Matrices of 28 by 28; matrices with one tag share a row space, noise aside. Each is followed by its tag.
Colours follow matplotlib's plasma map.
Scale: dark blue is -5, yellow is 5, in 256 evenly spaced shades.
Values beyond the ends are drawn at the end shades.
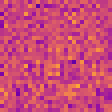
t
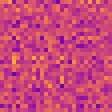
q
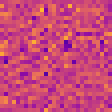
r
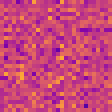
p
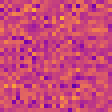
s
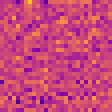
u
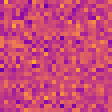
s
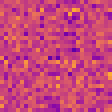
t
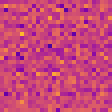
p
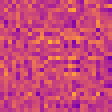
t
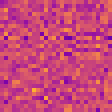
r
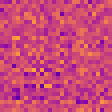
q
